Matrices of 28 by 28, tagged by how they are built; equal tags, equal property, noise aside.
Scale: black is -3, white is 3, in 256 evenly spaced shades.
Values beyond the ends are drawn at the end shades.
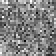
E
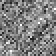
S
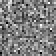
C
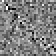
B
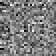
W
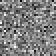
C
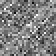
S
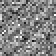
S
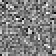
B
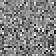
W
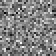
C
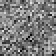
S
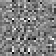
W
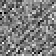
S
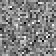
C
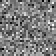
C
